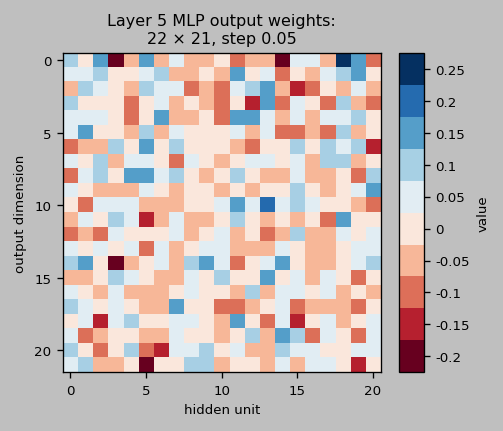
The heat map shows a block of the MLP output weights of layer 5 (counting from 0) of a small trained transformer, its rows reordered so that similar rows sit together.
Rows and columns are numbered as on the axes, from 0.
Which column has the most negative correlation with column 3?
0
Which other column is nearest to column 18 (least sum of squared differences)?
2
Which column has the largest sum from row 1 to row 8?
5
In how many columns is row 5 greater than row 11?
6
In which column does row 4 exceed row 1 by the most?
12
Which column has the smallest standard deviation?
16
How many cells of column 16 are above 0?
4
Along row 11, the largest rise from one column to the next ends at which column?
18
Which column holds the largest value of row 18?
11
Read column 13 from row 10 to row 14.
0.2 -0.05 -0.1 -0.05 0.05
